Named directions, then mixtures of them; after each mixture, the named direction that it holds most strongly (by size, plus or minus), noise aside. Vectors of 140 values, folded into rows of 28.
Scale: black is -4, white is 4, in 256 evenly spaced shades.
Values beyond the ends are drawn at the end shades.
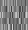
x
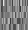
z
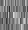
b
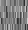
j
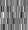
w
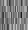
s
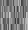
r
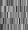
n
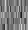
w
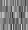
x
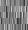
j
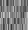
r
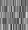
x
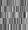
n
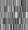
x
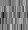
w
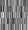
w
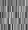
x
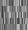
z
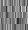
j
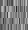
n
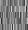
j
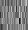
x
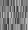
r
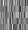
x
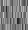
z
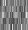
x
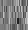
r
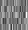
x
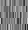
j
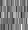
w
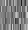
x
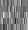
r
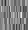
s
